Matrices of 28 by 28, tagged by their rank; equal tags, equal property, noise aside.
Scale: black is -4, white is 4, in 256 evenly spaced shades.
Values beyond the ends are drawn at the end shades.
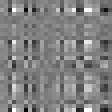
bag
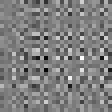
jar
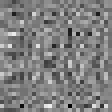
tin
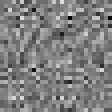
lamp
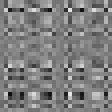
bag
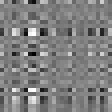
bag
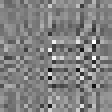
jar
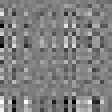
bag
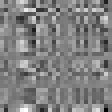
jar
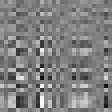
bag
